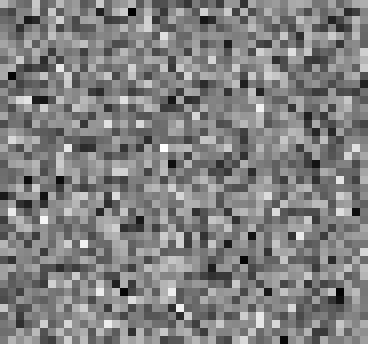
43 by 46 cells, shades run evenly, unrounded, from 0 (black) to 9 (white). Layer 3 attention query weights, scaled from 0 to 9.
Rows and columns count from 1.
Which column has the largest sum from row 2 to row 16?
19
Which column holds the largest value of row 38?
17
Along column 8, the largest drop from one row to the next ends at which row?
23
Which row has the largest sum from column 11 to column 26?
25
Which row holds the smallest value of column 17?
2
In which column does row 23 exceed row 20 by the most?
43
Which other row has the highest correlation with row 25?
8
